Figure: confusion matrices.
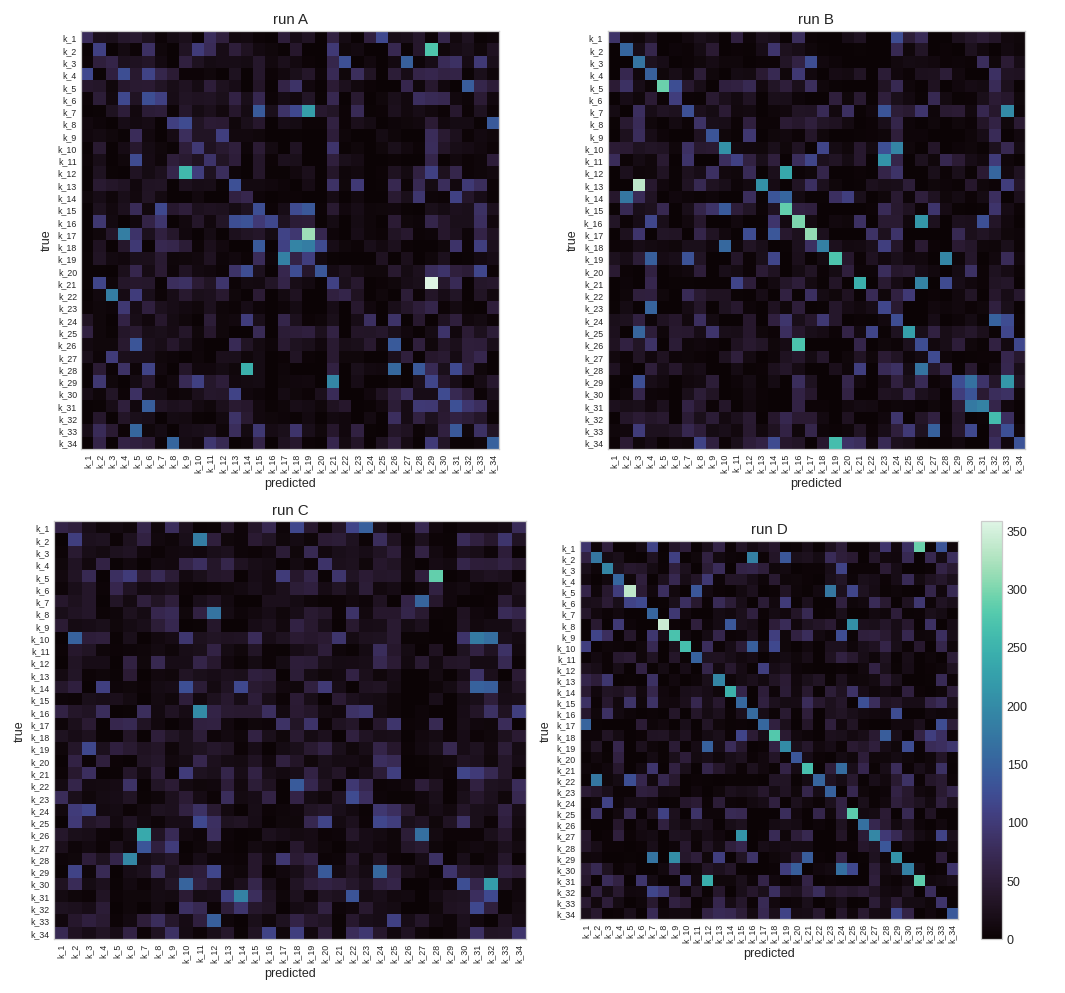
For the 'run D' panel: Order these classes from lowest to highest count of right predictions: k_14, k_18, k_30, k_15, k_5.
k_15, k_30, k_14, k_18, k_5
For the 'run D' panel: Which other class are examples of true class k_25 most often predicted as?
k_8
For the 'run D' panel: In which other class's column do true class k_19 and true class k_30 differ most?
k_24
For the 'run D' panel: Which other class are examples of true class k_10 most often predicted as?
k_16
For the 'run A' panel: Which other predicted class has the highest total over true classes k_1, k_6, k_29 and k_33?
k_21
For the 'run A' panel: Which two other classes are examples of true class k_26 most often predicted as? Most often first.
k_5, k_13
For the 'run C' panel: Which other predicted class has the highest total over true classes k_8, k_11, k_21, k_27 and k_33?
k_12
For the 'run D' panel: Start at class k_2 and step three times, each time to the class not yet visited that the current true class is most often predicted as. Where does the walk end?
k_9
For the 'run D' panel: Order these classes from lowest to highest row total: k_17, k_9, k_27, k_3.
k_17, k_3, k_27, k_9
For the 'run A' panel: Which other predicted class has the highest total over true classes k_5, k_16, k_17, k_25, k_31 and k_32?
k_19
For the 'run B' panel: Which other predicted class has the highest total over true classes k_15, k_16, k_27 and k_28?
k_26
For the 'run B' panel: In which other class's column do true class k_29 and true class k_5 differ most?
k_33
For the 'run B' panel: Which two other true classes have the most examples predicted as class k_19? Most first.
k_34, k_14
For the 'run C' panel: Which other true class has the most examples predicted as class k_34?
k_16
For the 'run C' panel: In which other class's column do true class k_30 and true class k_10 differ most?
k_31
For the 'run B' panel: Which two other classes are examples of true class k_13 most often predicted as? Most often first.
k_3, k_33
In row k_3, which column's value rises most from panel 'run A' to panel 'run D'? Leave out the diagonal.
k_24
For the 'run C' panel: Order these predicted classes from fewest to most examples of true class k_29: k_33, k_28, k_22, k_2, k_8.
k_28, k_22, k_33, k_8, k_2
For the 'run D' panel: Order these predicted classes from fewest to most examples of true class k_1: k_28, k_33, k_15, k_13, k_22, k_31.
k_22, k_15, k_13, k_28, k_33, k_31
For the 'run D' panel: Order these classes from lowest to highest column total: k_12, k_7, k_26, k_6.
k_6, k_26, k_12, k_7
